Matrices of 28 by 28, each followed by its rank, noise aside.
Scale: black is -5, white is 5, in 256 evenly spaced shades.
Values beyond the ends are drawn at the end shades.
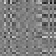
two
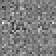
six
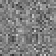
six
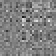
three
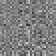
four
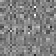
four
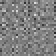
four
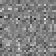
six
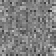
six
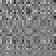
three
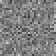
six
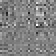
three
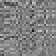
four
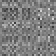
three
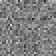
six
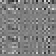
two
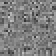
six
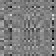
two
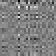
two
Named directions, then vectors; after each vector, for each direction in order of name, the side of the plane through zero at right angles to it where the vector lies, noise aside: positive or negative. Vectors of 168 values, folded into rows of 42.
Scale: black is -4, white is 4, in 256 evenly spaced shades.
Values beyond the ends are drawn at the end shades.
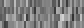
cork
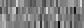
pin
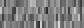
negative, negative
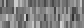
positive, positive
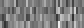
positive, negative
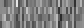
negative, positive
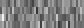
negative, positive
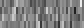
positive, positive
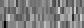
positive, negative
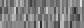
positive, positive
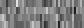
negative, positive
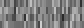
negative, negative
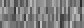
negative, negative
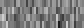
negative, positive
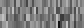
negative, positive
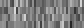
positive, positive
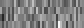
positive, negative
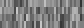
negative, negative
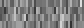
positive, positive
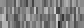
negative, positive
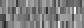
positive, negative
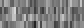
positive, positive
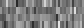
positive, negative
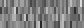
positive, positive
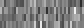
negative, negative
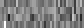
negative, positive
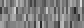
positive, positive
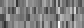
positive, negative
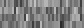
negative, negative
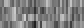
positive, positive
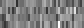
positive, negative
